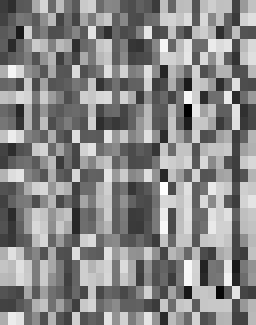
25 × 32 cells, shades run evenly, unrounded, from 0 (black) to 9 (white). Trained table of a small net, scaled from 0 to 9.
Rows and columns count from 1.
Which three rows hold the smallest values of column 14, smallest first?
3, 10, 7
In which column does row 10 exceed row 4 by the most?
30
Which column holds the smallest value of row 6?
21
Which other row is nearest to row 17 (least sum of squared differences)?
18
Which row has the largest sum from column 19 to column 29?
4
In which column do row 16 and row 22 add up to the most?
24
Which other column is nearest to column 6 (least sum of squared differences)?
27
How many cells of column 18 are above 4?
9
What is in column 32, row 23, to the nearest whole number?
2
